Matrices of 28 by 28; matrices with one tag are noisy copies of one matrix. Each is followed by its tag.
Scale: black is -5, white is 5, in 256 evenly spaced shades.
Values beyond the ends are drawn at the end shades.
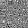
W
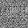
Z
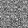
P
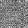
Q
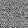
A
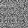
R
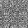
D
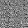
A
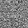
P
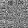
W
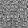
P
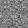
P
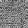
Q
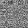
W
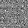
R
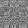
D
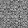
P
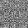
D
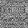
Z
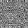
Q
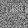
Z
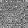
Q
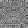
Q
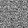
P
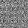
R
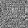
Z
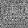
Z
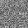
D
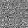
A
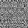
R
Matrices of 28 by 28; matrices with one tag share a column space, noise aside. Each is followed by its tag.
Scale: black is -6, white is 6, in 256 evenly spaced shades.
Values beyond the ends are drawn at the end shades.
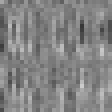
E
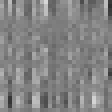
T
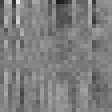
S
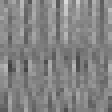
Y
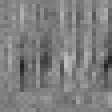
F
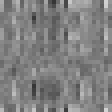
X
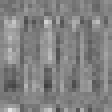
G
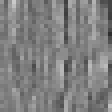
Y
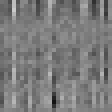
T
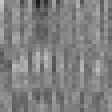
Y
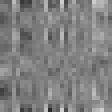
X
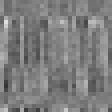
G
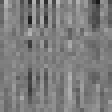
S
